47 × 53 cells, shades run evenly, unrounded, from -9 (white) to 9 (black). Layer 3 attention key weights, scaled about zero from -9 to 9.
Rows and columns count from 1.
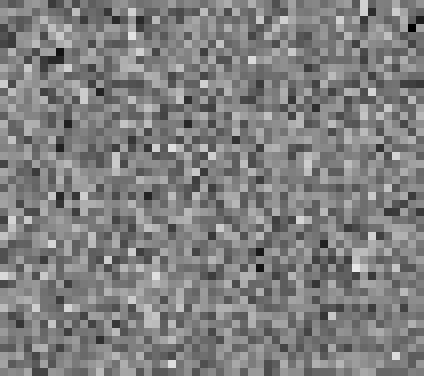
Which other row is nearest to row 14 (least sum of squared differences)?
10
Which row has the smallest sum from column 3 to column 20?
5
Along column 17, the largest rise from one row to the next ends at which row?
39
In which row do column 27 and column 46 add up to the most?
30
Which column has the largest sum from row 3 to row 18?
52
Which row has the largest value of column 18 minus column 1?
11
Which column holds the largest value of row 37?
34
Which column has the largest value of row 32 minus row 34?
18
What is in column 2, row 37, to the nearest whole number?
-2
